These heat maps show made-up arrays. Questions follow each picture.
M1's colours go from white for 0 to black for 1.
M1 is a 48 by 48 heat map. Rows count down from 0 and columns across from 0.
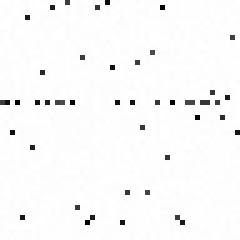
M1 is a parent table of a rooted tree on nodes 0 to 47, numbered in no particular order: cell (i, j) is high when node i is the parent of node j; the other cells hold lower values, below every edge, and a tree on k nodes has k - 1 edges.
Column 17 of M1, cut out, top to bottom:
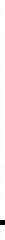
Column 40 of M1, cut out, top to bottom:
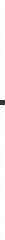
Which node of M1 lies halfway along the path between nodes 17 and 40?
23
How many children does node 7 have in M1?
1
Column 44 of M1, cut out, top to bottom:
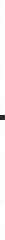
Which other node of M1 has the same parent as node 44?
39
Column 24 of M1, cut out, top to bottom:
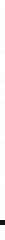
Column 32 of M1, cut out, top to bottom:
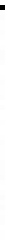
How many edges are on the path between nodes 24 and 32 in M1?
5
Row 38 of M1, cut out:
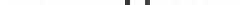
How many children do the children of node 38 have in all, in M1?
2
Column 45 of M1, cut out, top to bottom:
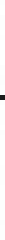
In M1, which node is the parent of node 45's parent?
1
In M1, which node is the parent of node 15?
41
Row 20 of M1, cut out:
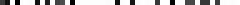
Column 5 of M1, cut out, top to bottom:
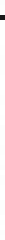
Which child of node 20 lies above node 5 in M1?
3
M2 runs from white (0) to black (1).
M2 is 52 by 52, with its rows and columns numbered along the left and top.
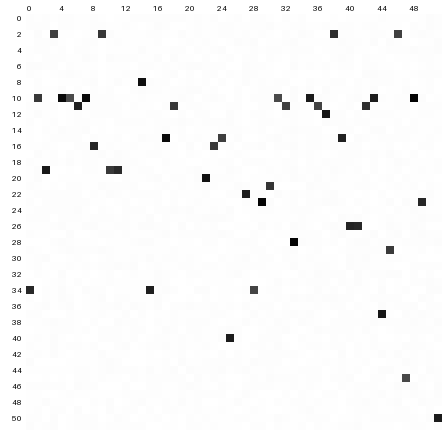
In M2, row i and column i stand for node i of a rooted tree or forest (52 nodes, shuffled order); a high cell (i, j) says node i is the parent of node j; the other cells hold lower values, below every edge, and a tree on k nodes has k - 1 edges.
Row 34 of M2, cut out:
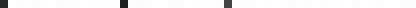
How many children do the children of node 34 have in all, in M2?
4
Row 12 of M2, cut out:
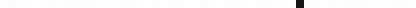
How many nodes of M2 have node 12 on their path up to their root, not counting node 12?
2
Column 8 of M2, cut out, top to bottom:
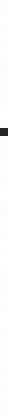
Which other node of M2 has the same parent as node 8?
23
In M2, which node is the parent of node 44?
37
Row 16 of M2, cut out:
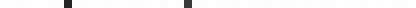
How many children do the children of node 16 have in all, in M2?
3
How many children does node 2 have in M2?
4
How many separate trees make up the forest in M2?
9
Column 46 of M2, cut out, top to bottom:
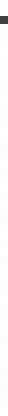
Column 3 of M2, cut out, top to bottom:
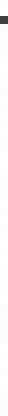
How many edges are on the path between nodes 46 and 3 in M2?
2
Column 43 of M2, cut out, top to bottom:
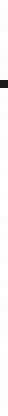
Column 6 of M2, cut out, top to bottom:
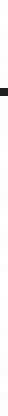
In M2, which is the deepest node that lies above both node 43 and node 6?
19
